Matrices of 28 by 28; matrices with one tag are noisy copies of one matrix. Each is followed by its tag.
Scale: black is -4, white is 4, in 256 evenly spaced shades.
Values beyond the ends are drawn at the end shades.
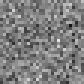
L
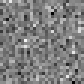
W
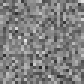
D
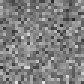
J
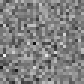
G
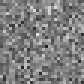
W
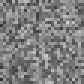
G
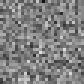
L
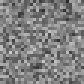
J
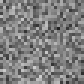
L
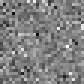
G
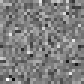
D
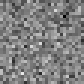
J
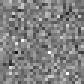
W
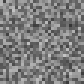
L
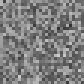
L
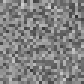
W
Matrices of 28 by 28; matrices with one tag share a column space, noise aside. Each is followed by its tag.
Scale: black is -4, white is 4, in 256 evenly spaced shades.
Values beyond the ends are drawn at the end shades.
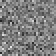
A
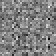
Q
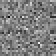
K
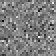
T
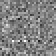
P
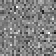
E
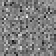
Q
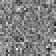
E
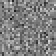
Q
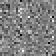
K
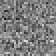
P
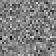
T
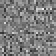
E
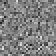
A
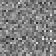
T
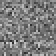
P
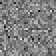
T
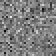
K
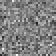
A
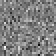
A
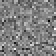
A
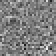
A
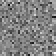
K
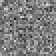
Q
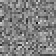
A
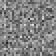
P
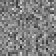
Q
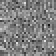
P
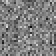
Q
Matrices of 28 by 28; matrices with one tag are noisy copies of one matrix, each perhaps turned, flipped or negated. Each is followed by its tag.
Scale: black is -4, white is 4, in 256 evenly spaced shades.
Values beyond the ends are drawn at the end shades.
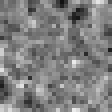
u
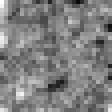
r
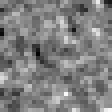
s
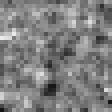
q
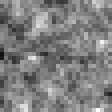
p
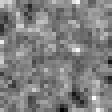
u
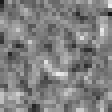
s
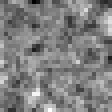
u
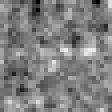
q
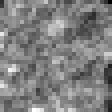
r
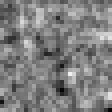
q
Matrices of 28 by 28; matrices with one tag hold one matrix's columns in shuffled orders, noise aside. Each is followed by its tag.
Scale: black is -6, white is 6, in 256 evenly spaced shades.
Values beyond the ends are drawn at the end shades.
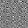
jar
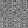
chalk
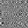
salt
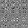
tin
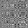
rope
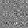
salt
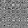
tin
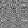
tin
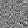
salt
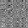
chalk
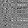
tin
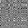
tin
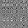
tin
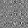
salt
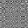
jar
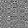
jar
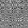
tin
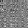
chalk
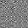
jar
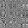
rope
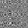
salt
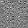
jar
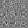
salt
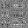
rope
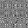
rope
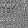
tin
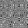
rope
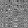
chalk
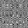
rope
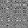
tin
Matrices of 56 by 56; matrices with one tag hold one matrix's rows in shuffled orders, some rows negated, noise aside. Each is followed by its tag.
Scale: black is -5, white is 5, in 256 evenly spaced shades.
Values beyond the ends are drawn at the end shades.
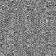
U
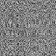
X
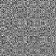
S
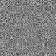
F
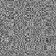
U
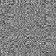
U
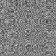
U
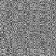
S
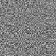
U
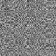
U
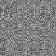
S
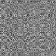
S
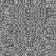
U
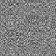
X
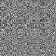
S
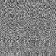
X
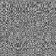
F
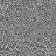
F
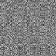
S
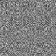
F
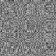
U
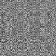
S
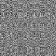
S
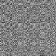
S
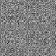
X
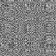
U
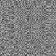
U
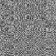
U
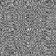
U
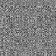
F
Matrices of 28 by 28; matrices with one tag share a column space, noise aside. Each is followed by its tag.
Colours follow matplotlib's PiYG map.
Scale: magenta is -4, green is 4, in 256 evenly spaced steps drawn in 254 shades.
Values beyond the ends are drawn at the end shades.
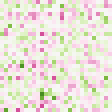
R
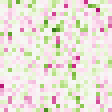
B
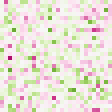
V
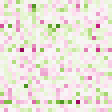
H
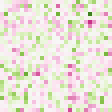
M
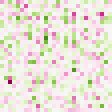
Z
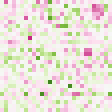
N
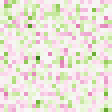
N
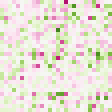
N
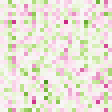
M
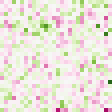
B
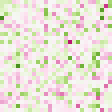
N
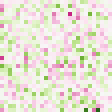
R
